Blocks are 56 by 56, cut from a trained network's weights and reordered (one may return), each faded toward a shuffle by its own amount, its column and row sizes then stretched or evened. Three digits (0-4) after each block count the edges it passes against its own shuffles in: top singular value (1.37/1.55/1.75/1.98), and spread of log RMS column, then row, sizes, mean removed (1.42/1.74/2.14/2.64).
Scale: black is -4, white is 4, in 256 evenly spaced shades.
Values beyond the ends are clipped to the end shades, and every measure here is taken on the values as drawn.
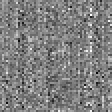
1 3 0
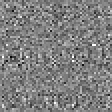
2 1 3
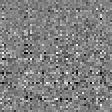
3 2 3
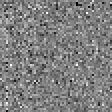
1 2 1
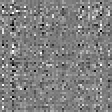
1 4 3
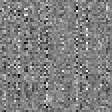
3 4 2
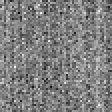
2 0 1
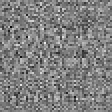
4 1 2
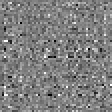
2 2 4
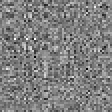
4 2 3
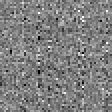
0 3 0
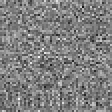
3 1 2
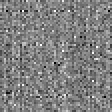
1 0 2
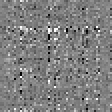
2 4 3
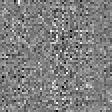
0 4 0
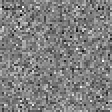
0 1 0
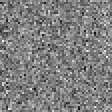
0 1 0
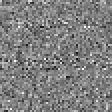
1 0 3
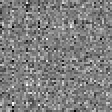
2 3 2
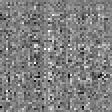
1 3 3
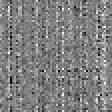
4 4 2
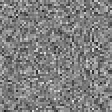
4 1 1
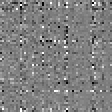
0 4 3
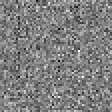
2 2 2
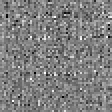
1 1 3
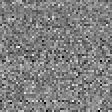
0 0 2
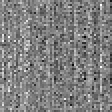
3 3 0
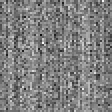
3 0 0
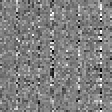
4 4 0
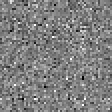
0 2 2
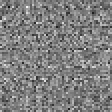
3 0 3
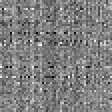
3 0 3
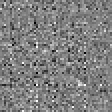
1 3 2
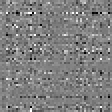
2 3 4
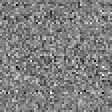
0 1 3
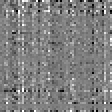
4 3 4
